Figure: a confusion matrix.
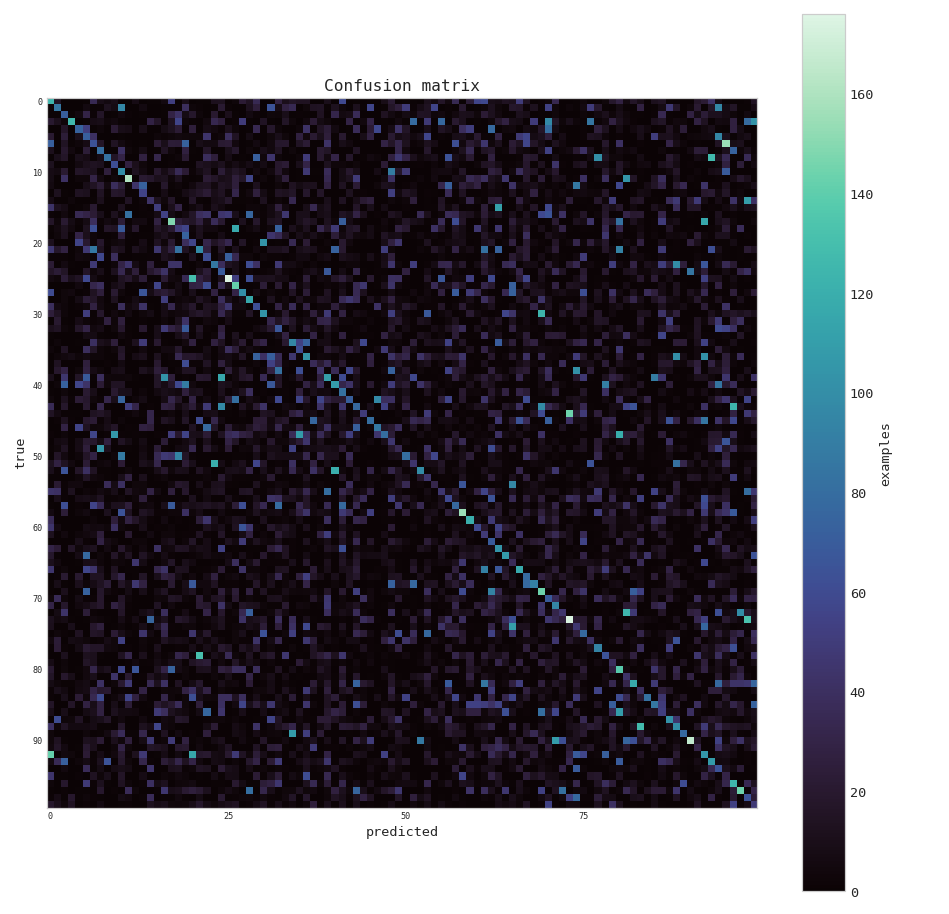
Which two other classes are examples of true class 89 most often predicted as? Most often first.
34, 36
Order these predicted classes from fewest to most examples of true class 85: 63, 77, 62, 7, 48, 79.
48, 77, 7, 62, 63, 79
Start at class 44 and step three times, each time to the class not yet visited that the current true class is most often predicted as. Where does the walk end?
74
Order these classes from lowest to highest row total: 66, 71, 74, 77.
77, 71, 74, 66
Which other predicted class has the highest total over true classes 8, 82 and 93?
56
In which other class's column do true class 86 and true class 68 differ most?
80
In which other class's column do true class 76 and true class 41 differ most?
88
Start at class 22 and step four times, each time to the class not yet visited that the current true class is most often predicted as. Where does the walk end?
69
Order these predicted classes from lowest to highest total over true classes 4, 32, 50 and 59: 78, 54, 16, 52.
52, 78, 54, 16
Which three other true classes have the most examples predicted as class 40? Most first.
52, 21, 18
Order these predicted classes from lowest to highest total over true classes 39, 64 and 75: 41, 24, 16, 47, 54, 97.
54, 47, 97, 41, 24, 16
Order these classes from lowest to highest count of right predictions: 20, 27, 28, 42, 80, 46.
20, 42, 46, 27, 28, 80
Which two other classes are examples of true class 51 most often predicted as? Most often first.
23, 88
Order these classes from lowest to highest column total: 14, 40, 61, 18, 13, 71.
14, 40, 13, 18, 71, 61
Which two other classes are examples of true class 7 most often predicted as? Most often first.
96, 70
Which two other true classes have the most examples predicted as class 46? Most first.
42, 4
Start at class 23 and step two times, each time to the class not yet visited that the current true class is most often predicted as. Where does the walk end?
83
